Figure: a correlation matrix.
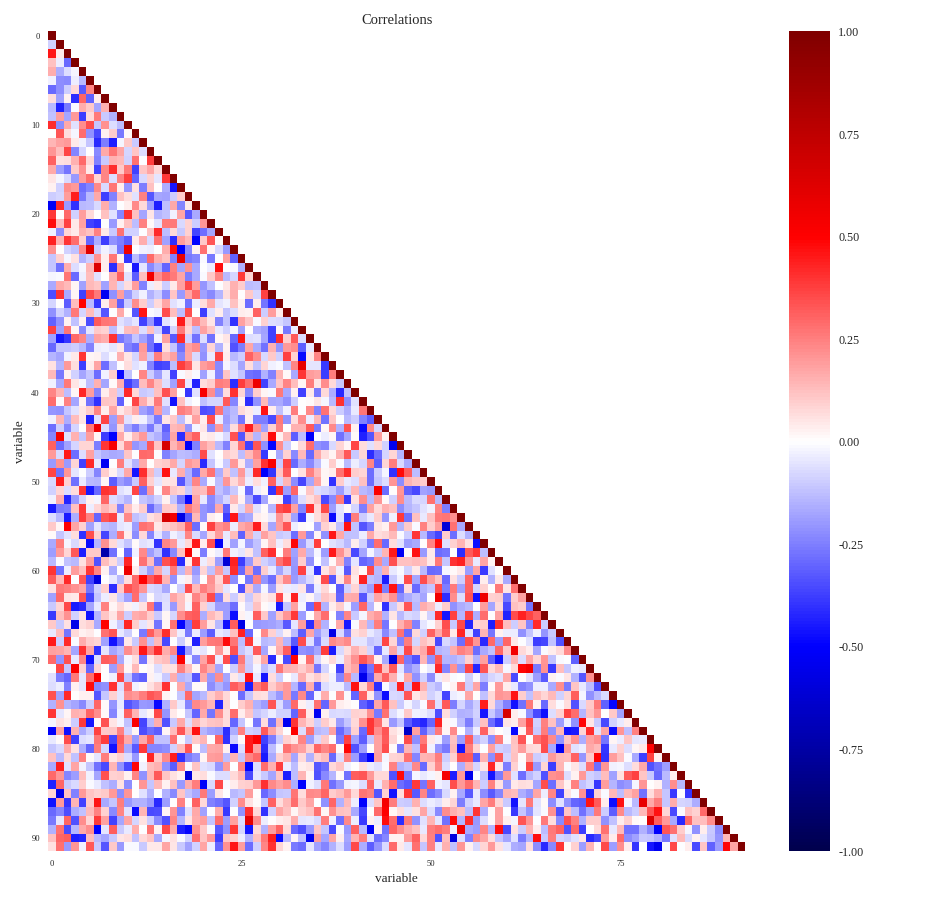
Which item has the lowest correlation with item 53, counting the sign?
90
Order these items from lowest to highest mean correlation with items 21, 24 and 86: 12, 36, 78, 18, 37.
36, 18, 12, 78, 37
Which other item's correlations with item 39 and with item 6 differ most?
61
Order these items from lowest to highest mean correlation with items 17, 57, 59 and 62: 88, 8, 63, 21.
8, 88, 21, 63
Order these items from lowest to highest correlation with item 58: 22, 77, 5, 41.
77, 41, 22, 5
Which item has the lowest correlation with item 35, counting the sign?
76
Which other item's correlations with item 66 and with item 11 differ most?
82
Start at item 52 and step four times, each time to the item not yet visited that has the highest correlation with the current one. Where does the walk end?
54
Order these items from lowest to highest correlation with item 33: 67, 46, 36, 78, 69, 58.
36, 67, 69, 78, 46, 58
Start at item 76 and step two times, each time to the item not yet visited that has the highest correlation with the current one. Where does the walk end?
10
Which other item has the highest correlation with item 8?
46
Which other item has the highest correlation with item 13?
27
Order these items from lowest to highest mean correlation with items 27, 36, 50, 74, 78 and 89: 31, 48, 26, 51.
26, 51, 48, 31
